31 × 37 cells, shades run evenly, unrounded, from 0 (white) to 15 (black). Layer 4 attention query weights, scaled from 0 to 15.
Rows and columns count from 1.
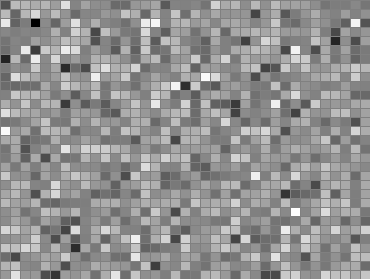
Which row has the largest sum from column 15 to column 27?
20
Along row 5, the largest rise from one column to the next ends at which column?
34
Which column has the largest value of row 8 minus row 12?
28
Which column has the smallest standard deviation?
35
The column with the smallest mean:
15
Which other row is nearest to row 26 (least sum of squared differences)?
23
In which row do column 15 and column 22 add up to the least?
4
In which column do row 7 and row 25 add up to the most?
1
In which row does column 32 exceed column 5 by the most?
6
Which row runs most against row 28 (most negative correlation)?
10
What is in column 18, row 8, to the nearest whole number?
5
